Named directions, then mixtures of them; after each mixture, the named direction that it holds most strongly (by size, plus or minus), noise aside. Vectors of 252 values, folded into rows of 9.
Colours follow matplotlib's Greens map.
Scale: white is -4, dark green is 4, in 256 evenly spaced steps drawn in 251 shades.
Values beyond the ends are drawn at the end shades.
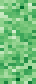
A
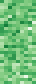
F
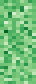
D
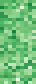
A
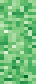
D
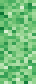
A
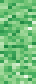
F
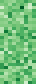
A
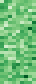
F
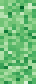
A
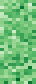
A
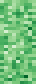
F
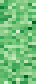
F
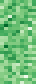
F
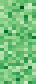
A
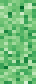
A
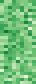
F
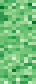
A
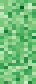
A
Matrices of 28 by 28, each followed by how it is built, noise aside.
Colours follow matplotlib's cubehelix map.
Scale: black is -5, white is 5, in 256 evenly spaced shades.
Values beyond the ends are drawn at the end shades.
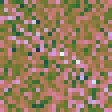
banded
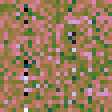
uneven columns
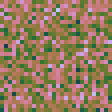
blocks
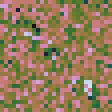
banded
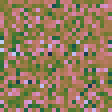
low rank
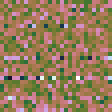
uneven rows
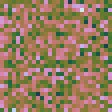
blocks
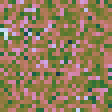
block diagonal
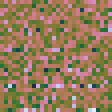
uneven rows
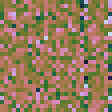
uneven columns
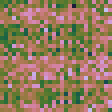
blocks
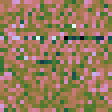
uneven rows
